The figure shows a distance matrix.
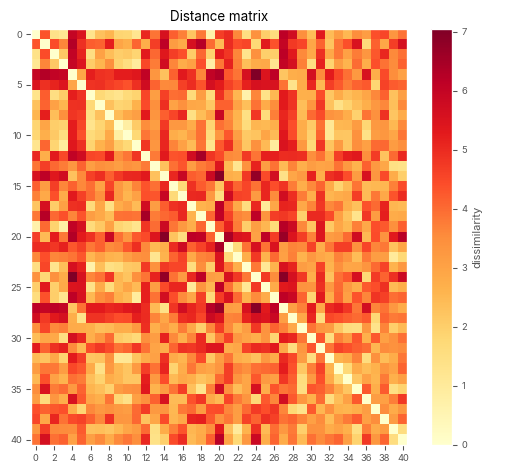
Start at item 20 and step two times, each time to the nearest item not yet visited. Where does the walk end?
15
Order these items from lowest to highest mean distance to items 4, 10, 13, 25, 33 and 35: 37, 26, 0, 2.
37, 0, 2, 26
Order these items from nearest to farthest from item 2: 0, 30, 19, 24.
0, 19, 30, 24
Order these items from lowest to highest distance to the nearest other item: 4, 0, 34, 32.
0, 32, 34, 4
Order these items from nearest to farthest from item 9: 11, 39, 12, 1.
11, 39, 1, 12
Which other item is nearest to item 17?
25
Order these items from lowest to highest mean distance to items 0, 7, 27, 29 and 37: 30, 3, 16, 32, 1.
32, 3, 30, 16, 1
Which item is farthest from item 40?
20
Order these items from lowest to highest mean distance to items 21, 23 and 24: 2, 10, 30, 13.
10, 2, 30, 13
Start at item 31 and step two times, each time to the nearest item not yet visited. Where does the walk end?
5
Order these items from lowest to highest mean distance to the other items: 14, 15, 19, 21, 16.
19, 15, 16, 21, 14
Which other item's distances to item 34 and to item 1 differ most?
18
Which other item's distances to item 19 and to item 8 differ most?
3
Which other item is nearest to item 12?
38
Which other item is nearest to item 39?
22
